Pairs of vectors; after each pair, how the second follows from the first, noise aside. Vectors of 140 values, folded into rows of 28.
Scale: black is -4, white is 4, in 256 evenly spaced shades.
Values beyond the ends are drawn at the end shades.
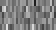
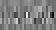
wrapped around, negated, partly zeroed.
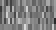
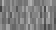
reversed, shrunk.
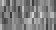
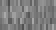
reversed, shrunk.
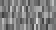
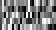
wrapped around, scaled up.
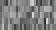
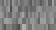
reversed, shrunk.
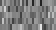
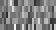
reversed, negated.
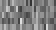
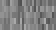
reversed, negated, shrunk.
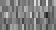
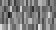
reversed.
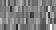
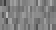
reversed, negated, shrunk.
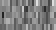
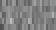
reversed, negated, shrunk.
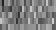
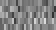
reversed, negated, partly zeroed.
